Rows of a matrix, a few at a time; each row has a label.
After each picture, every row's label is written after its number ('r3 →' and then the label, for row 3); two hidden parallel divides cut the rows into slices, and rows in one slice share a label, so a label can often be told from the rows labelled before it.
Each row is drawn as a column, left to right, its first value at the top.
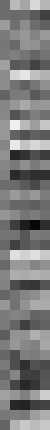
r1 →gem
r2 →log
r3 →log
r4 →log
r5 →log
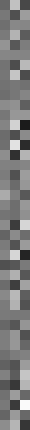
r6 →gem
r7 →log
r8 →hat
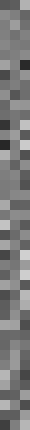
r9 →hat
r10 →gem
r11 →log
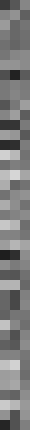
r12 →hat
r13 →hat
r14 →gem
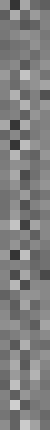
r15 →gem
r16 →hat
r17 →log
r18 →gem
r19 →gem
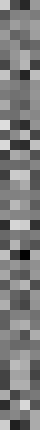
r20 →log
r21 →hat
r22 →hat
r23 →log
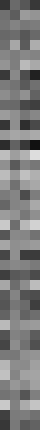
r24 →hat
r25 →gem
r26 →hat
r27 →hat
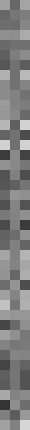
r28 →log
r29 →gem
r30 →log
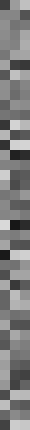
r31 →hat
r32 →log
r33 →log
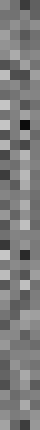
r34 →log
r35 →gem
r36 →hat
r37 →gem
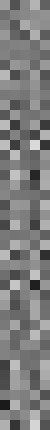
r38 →log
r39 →hat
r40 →gem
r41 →log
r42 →hat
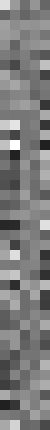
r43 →log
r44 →log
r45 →gem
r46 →gem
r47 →hat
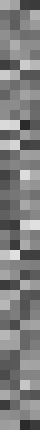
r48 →log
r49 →log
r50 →hat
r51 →hat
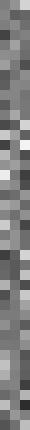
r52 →hat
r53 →gem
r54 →log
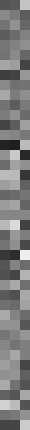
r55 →hat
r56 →hat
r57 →log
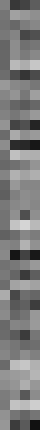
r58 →gem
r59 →hat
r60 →hat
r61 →hat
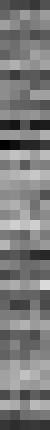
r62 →hat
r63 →hat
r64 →hat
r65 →hat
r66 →hat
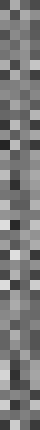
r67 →hat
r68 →log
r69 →gem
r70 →hat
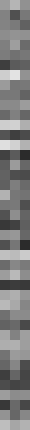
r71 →log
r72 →log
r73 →log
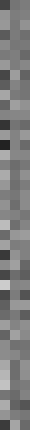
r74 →hat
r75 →gem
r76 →gem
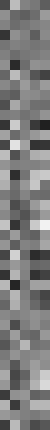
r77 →hat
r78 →log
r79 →gem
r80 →hat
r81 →hat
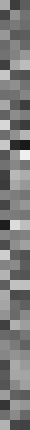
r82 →log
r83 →hat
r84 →hat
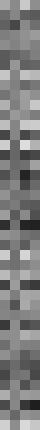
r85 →log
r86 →gem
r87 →log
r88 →log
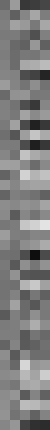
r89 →gem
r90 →gem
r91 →hat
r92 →hat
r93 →hat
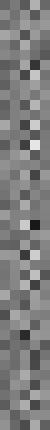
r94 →gem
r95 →gem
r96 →hat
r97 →log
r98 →gem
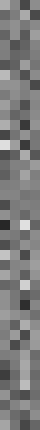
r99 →log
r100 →gem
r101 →hat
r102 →gem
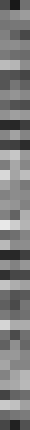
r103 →hat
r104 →hat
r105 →hat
